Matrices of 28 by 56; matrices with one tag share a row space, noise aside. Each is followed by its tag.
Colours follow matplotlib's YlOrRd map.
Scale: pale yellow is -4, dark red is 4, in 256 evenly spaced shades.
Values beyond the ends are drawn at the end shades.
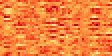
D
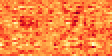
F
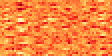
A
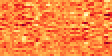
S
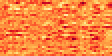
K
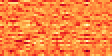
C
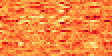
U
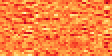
S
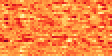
A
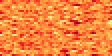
F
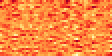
F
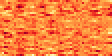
D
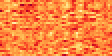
F
